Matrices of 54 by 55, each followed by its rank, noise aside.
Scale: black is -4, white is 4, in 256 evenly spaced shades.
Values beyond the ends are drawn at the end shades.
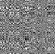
five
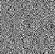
six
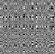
three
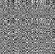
four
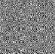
five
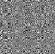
five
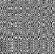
three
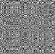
four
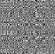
three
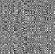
five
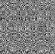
four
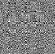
four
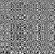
three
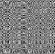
three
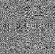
five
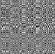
four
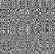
five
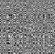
four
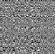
five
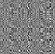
four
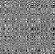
three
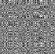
five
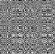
three
